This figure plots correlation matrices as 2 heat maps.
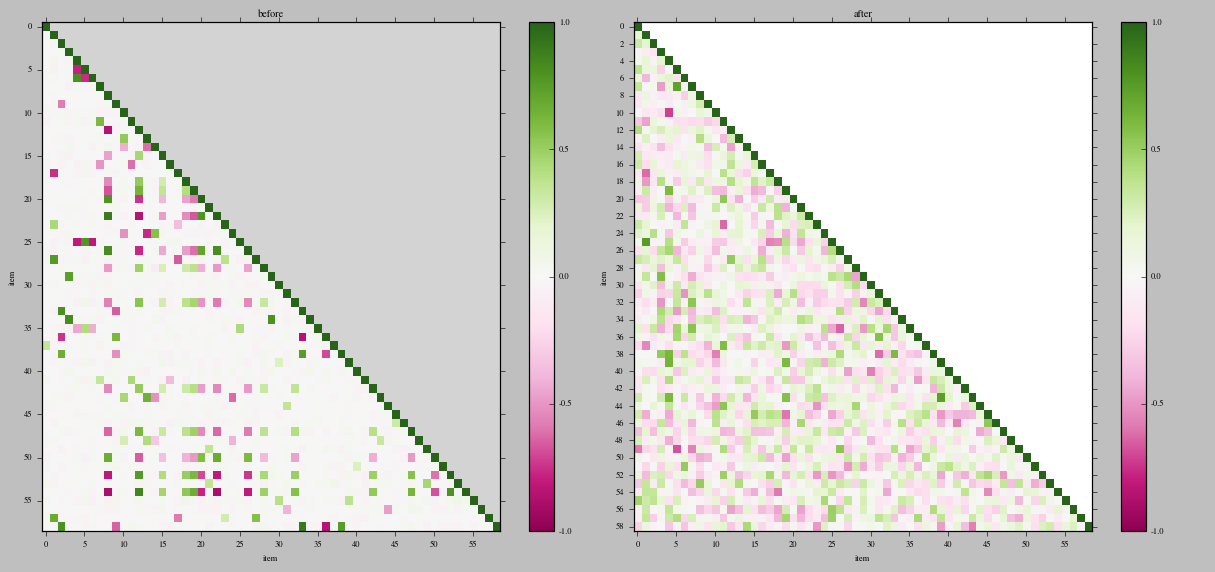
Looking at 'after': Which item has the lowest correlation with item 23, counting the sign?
11
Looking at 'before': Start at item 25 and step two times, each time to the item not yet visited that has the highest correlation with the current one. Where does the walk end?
35
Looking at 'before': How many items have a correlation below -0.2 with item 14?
4
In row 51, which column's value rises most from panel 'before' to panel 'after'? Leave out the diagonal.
6
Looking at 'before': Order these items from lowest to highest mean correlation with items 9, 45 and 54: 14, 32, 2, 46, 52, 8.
8, 2, 14, 46, 32, 52
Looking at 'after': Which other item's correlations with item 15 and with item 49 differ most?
0
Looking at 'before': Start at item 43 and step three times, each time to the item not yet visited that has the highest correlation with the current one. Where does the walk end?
48
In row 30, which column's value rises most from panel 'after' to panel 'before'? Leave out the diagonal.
40
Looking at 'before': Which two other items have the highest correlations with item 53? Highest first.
49, 21
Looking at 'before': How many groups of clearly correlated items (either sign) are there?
13
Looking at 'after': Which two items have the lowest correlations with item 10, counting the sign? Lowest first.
4, 38
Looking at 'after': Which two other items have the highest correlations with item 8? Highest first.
53, 13
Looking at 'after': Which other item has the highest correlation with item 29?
3
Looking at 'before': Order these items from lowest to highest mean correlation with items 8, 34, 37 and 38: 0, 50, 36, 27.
36, 27, 0, 50
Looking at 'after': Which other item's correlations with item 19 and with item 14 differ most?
43
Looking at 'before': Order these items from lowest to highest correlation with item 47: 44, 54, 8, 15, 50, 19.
8, 50, 44, 15, 19, 54
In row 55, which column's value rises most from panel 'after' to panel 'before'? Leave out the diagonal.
39
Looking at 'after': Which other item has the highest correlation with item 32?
7
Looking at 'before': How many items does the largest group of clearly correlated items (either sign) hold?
15
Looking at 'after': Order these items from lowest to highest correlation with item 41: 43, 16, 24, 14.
16, 43, 24, 14
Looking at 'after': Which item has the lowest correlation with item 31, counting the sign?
38
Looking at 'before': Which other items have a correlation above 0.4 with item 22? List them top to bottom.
8, 20, 26, 50
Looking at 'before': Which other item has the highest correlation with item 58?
33
